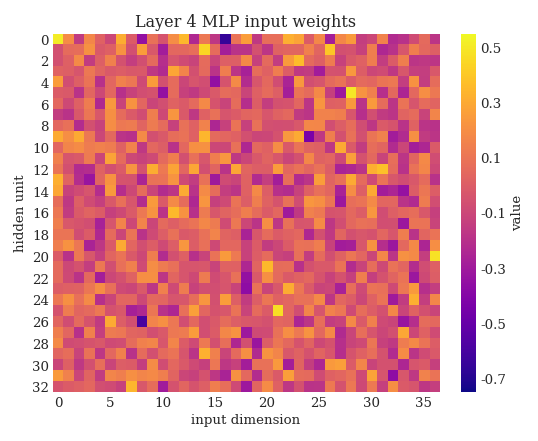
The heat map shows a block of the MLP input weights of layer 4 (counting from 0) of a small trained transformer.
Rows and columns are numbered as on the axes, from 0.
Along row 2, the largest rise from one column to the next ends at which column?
22
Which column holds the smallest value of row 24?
32
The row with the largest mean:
12
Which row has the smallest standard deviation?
18
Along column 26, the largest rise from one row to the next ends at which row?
1
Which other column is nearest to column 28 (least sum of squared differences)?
5
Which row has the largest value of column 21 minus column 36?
25
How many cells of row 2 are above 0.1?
8
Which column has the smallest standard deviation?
29
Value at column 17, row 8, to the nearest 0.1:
0.1
